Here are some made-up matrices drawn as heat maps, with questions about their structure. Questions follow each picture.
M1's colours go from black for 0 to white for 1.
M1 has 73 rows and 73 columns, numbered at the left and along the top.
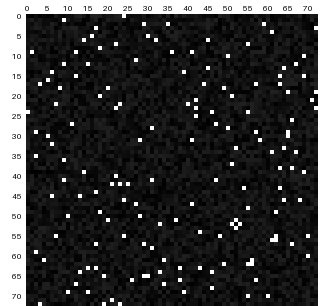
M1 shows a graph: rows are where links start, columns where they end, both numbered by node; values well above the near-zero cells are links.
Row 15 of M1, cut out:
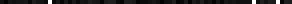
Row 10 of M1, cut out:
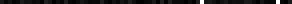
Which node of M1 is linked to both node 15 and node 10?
node 69
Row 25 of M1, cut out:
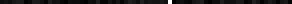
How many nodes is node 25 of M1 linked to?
1
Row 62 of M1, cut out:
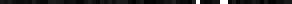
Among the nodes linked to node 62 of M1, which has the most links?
node 55
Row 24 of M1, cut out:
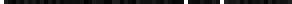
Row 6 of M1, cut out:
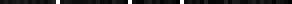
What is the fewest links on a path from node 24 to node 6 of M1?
5
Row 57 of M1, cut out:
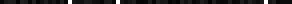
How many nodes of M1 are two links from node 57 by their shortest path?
7
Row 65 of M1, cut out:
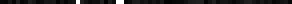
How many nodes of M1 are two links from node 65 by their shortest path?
4
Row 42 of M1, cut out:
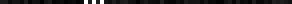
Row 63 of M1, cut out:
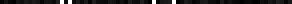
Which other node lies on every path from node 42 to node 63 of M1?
node 23
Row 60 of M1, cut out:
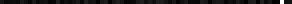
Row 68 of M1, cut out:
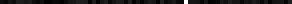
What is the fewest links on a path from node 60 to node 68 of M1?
5
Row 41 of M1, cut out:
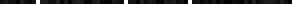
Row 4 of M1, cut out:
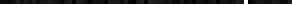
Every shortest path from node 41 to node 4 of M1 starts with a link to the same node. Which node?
node 9
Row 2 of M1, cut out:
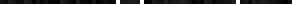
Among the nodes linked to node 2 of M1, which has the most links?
node 29
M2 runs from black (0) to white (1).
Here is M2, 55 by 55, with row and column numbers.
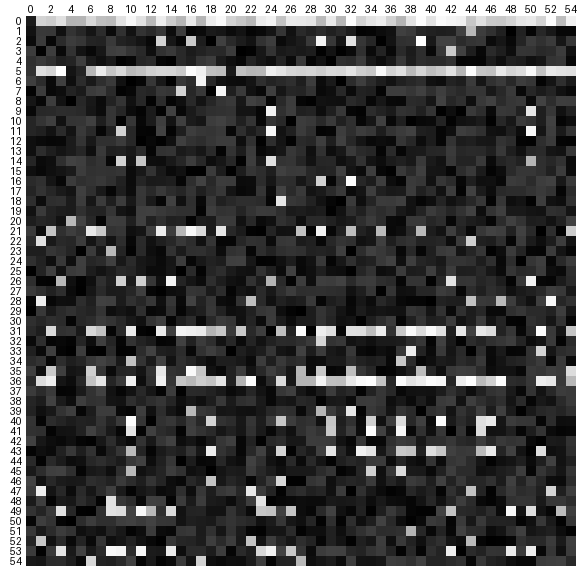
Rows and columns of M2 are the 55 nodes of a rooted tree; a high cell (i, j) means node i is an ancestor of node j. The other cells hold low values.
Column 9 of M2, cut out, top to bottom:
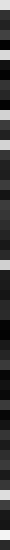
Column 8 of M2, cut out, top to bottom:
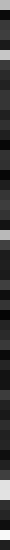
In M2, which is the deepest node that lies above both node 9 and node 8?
53
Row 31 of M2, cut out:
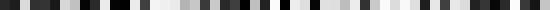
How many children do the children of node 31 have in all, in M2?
4
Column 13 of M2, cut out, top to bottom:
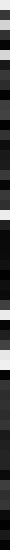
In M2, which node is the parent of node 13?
2
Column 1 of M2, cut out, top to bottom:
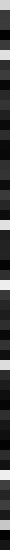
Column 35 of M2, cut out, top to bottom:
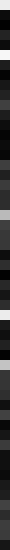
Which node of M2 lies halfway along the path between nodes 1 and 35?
28
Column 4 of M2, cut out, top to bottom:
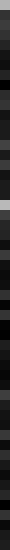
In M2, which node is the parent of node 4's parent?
0
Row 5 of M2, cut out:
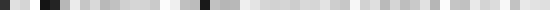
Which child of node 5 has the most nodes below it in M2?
36
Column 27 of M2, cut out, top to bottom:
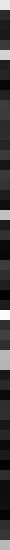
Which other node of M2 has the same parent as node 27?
6
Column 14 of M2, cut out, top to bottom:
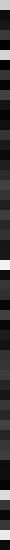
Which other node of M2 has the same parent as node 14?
3
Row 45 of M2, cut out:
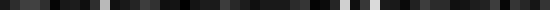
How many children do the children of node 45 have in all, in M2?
2
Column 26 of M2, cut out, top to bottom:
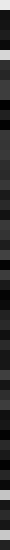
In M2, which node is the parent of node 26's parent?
49
